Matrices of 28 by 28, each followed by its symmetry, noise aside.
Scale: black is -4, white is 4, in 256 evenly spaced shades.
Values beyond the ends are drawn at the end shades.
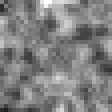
no symmetry.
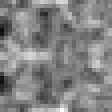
mirrored top to bottom.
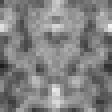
mirrored left to right.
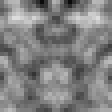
mirrored left to right.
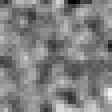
no symmetry.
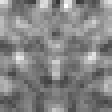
mirrored left to right.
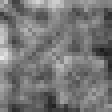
symmetric.
